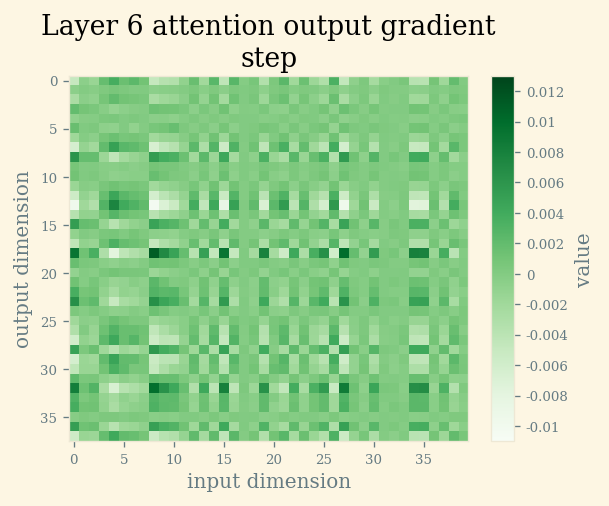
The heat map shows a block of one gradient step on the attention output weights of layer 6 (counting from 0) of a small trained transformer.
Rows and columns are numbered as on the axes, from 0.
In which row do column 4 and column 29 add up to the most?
13
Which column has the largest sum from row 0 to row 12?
4
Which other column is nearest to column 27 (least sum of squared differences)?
0
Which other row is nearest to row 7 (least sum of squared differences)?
12
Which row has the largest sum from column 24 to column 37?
18
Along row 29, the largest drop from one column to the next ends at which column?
27
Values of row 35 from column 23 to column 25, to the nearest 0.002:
0 0 0
